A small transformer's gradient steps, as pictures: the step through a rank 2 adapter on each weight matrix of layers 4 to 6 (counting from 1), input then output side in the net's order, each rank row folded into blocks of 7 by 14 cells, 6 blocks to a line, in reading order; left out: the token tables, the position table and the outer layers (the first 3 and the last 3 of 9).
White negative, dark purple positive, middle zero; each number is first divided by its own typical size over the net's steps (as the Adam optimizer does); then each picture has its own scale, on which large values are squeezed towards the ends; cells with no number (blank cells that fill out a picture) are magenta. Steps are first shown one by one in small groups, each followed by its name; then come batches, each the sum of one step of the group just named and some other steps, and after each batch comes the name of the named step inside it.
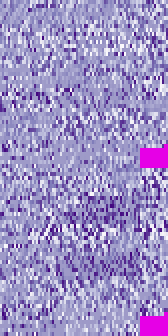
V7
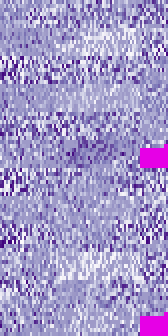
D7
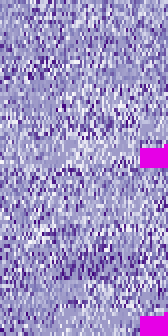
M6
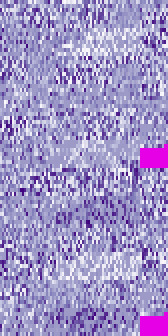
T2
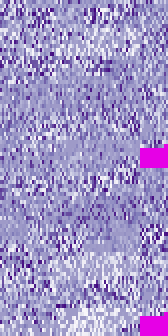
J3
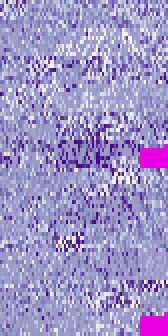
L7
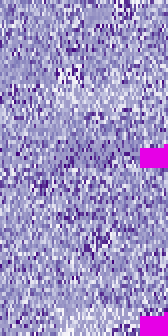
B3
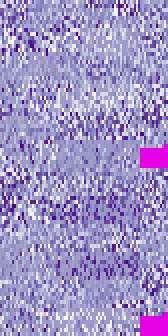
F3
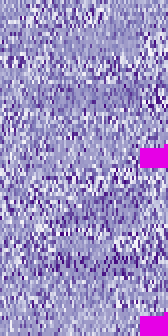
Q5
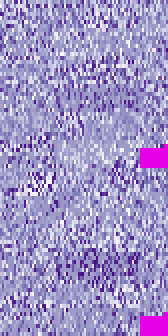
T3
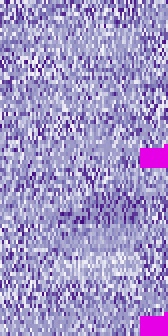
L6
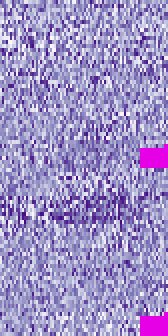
F3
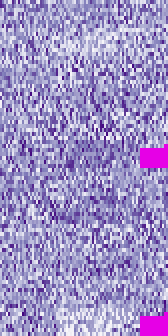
F3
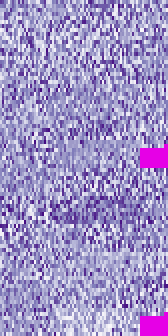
F3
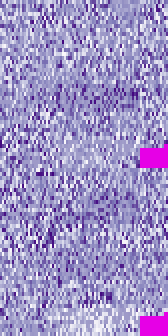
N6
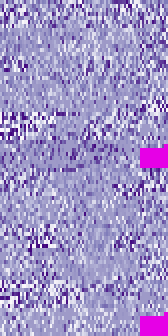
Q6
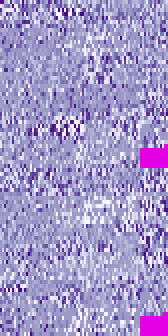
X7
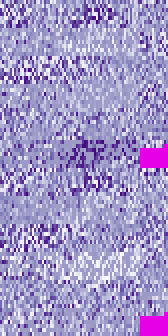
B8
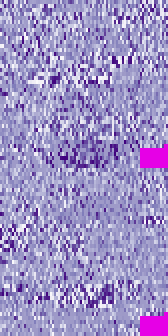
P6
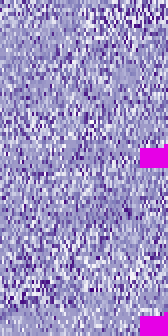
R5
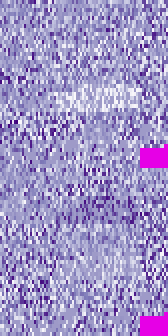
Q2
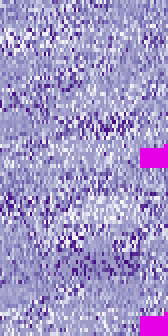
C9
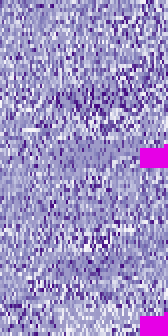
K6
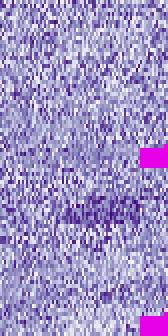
R5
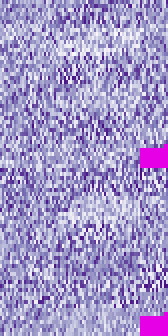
C9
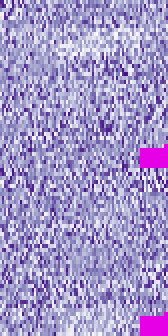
Q2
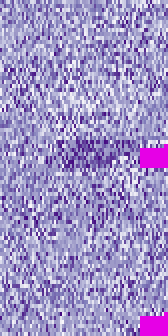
R5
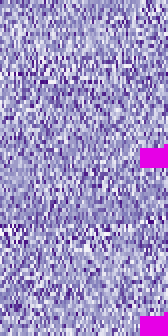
K6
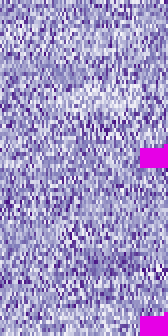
C9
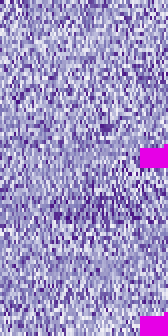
K6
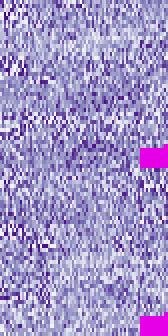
Q6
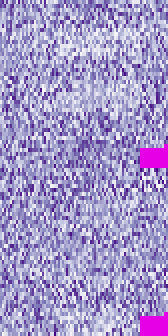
B8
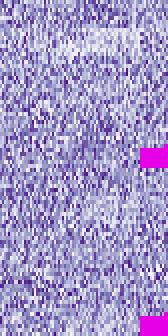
B8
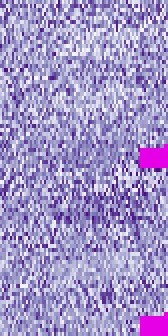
Q6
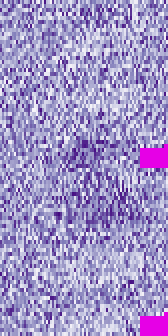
B8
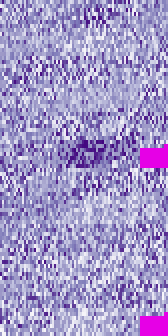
B8
